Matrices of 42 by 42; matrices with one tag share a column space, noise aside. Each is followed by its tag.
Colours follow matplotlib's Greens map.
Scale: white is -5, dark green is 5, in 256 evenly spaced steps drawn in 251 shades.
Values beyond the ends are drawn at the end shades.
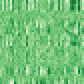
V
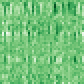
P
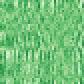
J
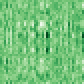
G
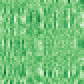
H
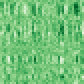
P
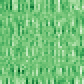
V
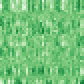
V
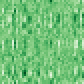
H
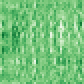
G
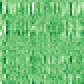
P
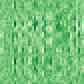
G
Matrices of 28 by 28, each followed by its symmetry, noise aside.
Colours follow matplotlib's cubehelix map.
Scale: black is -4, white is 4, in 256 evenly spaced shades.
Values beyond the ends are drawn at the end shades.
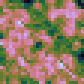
symmetric across the other diagonal.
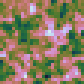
no symmetry.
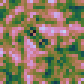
symmetric.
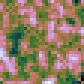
no symmetry.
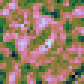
symmetric.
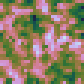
no symmetry.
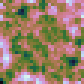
symmetric across the other diagonal.
